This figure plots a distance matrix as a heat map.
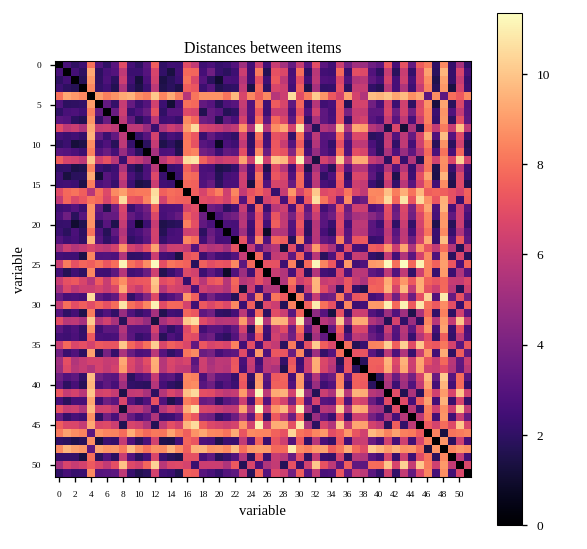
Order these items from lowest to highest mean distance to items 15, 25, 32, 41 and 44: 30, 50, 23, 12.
12, 23, 50, 30
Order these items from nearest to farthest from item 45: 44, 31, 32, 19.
32, 31, 44, 19
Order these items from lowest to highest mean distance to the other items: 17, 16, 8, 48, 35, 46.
8, 35, 17, 16, 46, 48
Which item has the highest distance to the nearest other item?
4
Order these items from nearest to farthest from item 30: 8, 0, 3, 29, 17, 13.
17, 0, 13, 3, 29, 8
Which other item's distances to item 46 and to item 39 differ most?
48
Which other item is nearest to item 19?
2
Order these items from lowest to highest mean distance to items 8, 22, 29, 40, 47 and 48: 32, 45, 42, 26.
26, 42, 32, 45
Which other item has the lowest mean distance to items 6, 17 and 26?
21
